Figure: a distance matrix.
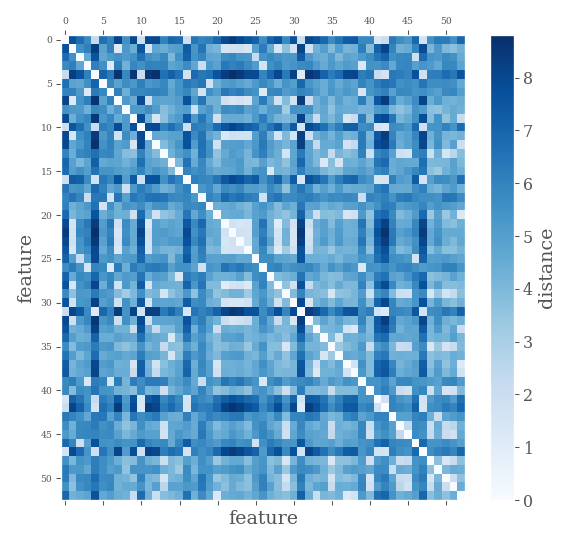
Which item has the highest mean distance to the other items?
4
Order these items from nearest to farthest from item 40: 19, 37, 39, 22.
37, 22, 19, 39
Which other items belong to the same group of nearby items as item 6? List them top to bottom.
3, 18, 26, 39
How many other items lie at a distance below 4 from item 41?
7
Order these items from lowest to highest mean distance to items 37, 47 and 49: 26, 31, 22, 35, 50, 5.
35, 50, 31, 26, 5, 22
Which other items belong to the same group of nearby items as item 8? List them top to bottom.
17
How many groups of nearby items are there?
11
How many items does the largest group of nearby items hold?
10
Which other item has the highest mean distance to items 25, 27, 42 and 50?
18
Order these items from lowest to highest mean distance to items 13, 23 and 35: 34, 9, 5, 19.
9, 34, 19, 5
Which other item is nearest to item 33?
38
